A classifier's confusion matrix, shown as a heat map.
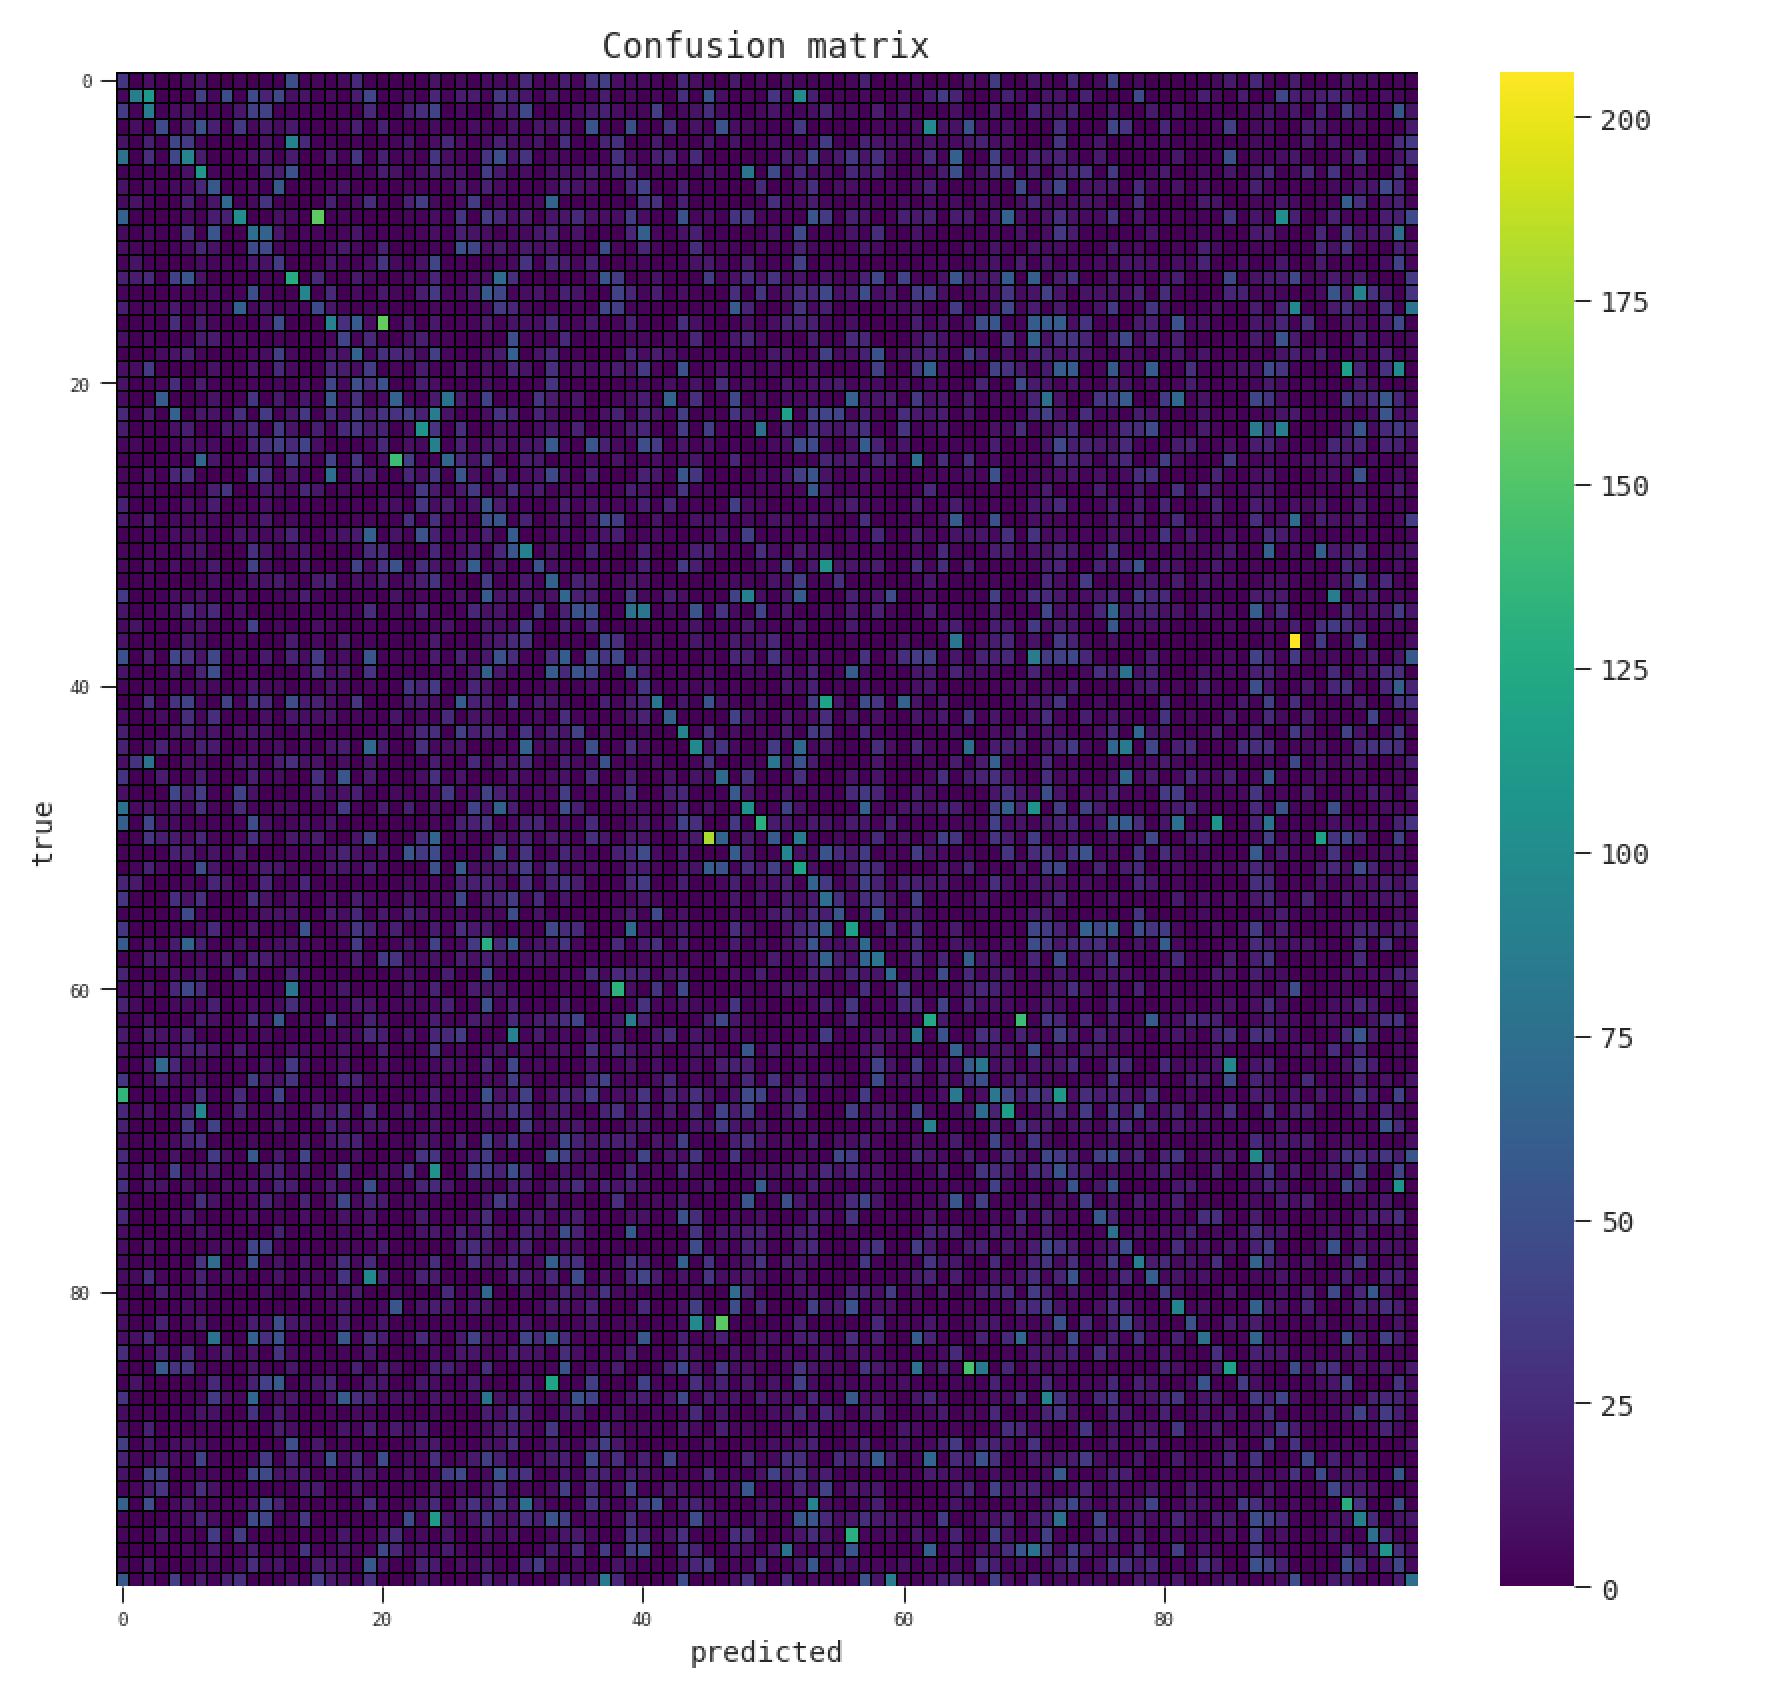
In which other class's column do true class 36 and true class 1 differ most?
2
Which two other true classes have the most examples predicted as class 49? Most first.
23, 73
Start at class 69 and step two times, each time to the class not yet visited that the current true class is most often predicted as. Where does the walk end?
39
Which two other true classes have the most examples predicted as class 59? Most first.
99, 34
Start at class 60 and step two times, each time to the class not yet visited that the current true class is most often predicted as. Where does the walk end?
70
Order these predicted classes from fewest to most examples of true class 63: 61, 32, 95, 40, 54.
40, 32, 54, 95, 61
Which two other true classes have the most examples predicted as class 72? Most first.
67, 95
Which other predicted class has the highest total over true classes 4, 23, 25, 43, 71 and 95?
87
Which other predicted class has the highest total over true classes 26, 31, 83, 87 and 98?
10
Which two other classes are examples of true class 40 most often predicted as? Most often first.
98, 87
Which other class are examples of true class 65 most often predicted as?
85
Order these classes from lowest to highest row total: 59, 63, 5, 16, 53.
59, 53, 63, 5, 16
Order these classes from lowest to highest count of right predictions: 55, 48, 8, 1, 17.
17, 55, 8, 1, 48
